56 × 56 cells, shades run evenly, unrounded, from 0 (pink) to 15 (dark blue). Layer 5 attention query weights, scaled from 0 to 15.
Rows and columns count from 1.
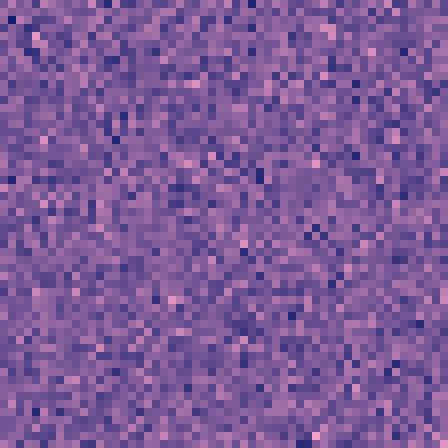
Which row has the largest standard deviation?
1
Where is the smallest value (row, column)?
55, 40
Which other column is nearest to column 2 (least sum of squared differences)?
29
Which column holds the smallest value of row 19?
11
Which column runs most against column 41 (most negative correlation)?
38
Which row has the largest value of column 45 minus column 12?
13
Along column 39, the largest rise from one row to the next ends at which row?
30
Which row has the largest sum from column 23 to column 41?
37
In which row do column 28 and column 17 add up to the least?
24
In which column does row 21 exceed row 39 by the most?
32
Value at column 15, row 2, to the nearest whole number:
9
